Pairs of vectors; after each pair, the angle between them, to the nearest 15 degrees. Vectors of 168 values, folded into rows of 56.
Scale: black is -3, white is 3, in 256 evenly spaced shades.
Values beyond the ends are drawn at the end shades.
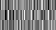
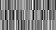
30 degrees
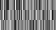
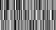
15 degrees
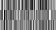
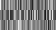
75 degrees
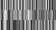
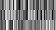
90 degrees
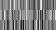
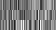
135 degrees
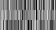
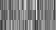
135 degrees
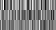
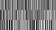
90 degrees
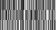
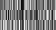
30 degrees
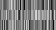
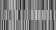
15 degrees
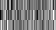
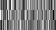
150 degrees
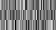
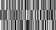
45 degrees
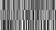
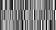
150 degrees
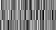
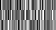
165 degrees
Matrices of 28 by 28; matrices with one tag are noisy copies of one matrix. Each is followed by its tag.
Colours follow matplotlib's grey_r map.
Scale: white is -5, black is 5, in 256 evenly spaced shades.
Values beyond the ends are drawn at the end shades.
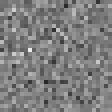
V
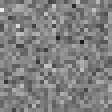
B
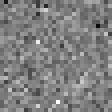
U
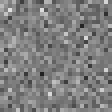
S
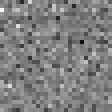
B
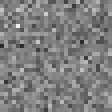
B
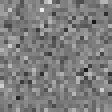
S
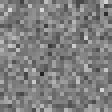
S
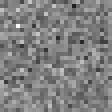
B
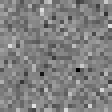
S
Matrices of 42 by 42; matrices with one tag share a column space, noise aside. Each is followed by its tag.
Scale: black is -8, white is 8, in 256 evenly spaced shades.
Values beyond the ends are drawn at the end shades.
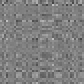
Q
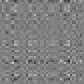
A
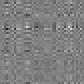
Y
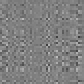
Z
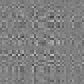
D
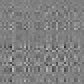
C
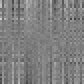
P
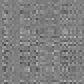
Z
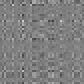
Q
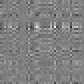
Y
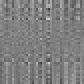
P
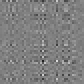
A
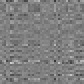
A
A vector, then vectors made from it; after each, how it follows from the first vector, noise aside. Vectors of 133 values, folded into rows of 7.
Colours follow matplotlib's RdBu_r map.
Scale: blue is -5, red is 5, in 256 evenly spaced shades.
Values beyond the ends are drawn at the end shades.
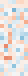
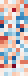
reversed, negated, scaled up.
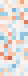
copied.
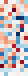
reversed, negated, scaled up.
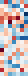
wrapped around, negated, scaled up.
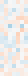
reversed, shrunk.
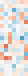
copied.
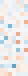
reversed, partly zeroed.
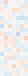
reversed, negated, shrunk.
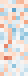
copied.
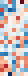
wrapped around, negated, scaled up.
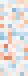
copied.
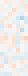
reversed, negated, shrunk.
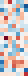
wrapped around, negated, scaled up.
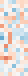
copied.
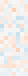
reversed, negated, shrunk.
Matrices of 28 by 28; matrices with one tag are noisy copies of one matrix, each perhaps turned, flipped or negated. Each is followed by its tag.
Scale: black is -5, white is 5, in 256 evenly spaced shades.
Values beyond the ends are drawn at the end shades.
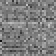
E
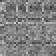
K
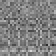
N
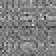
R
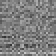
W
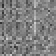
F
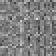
F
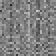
R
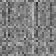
E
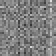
N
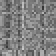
K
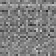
N
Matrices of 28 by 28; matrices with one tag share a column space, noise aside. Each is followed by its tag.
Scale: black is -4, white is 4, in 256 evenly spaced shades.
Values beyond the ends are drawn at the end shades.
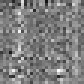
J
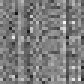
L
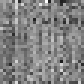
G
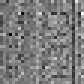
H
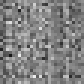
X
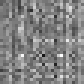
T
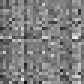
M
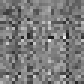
M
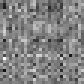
T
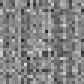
J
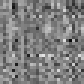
T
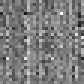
H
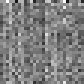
G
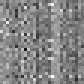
X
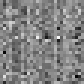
M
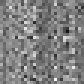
L
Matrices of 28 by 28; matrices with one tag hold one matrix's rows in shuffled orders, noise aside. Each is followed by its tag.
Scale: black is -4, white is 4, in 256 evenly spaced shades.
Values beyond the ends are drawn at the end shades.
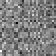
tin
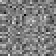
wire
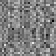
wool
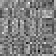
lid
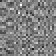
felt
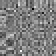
felt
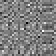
lid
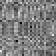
tin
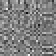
lid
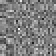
felt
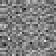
wire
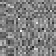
felt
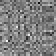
lid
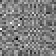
tin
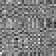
tin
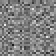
wool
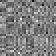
felt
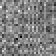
tin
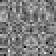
wire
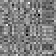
lid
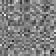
wool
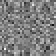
wool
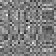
lid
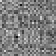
tin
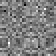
wire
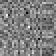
lid
